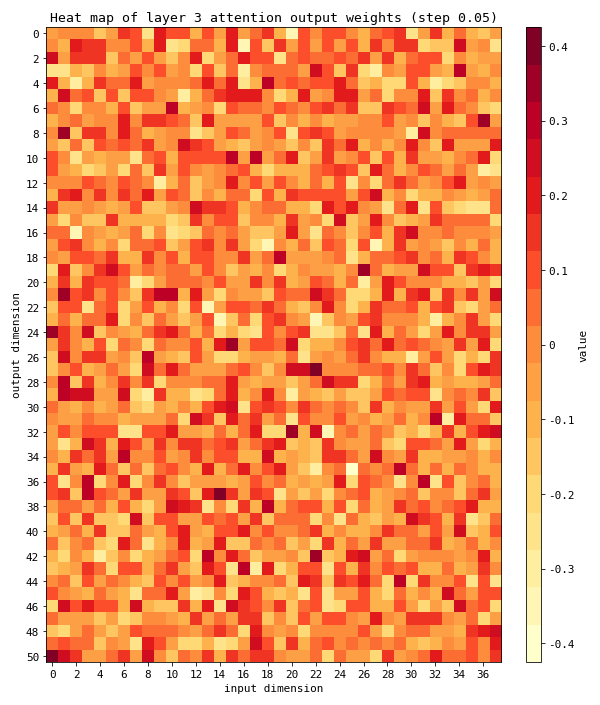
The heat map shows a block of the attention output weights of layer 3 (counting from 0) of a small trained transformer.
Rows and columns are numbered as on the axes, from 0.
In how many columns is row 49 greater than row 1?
16
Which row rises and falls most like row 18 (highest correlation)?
35
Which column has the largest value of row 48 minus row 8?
30
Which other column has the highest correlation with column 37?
8
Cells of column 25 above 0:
23
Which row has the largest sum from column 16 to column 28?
27
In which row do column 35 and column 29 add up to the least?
39
